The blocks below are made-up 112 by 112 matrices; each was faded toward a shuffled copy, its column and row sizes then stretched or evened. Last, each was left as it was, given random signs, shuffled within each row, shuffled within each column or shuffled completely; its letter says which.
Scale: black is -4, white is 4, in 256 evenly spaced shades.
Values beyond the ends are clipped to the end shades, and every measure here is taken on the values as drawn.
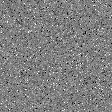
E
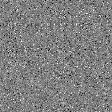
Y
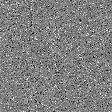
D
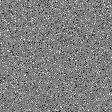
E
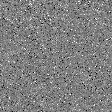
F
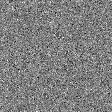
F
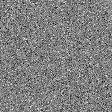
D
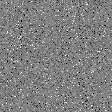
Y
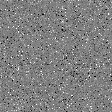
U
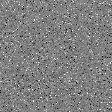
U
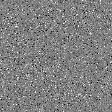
U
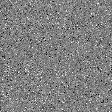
U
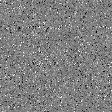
Y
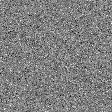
E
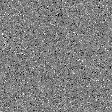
U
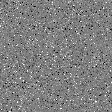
F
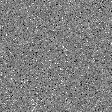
D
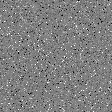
E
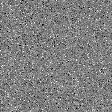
D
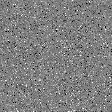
U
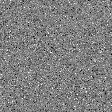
F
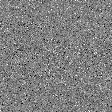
F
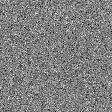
E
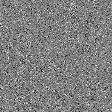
D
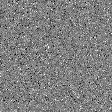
F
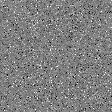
U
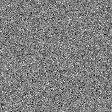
U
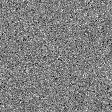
E
